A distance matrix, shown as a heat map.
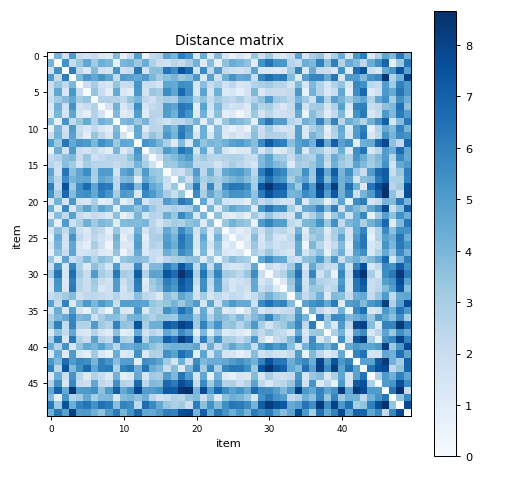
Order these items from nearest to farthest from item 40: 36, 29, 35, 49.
35, 29, 36, 49
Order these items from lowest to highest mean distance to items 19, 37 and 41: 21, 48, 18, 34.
21, 34, 48, 18
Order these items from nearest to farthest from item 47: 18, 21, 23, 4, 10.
23, 21, 18, 4, 10
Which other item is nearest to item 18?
43
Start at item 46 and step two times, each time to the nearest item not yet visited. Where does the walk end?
36
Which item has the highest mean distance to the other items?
46
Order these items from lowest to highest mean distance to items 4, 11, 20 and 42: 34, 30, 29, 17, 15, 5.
5, 15, 29, 17, 30, 34
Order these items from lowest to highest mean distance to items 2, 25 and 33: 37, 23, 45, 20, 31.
20, 31, 45, 37, 23
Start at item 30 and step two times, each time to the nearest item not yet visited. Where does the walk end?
45
